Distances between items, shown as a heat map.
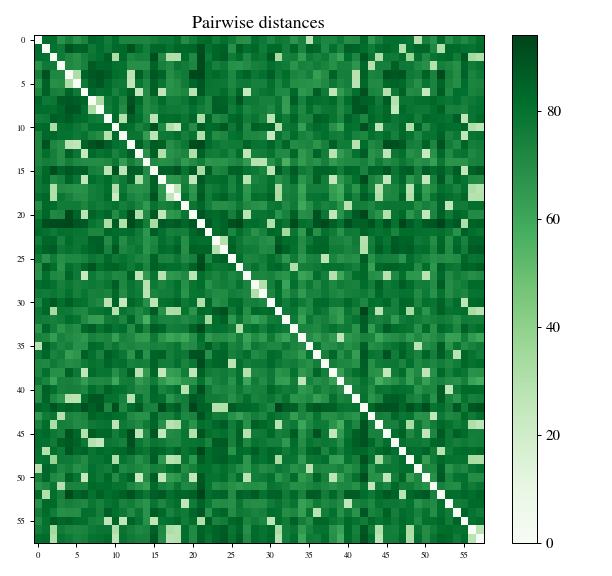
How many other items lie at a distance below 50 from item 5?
3
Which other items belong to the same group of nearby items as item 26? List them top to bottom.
33
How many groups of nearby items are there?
16
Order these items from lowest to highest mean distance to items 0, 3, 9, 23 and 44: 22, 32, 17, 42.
17, 42, 32, 22
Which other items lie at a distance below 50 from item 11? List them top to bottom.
9, 15, 21, 30, 55
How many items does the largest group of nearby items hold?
9
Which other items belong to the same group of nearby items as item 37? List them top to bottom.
25
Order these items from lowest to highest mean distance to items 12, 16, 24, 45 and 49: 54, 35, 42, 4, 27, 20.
27, 20, 35, 4, 42, 54
